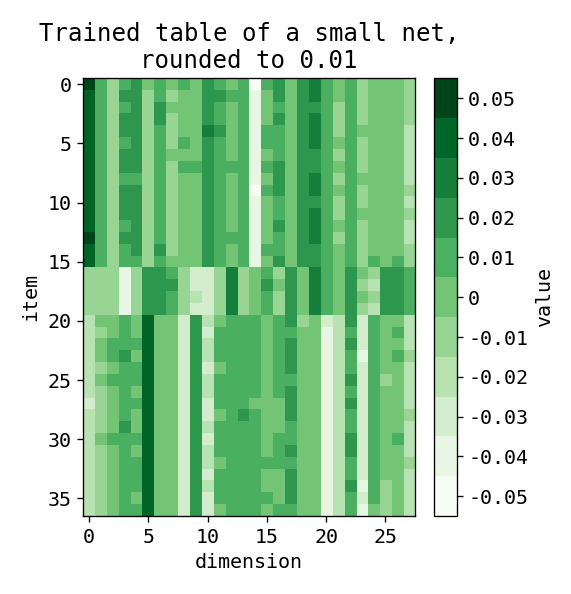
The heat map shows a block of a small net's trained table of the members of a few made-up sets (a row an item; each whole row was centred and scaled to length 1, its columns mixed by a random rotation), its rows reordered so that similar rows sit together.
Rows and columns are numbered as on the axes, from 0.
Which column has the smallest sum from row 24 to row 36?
20
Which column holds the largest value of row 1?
0
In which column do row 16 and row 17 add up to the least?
3
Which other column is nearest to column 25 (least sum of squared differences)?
26
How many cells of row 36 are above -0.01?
19
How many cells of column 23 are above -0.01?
5
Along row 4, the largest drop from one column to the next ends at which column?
14
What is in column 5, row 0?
0
